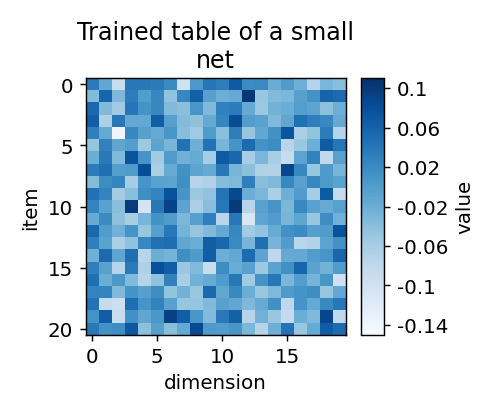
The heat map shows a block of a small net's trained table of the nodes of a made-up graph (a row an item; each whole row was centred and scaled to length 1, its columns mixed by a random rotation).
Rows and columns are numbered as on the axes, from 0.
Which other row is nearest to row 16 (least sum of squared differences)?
11
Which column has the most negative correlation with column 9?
16
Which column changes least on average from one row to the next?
8
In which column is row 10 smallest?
4
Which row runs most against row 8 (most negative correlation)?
0
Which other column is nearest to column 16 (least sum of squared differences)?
17
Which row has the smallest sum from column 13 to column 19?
6
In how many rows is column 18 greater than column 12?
13
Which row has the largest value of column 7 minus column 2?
19
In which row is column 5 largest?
15
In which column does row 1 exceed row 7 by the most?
12
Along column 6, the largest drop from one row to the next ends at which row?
20
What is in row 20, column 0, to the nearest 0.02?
0.04
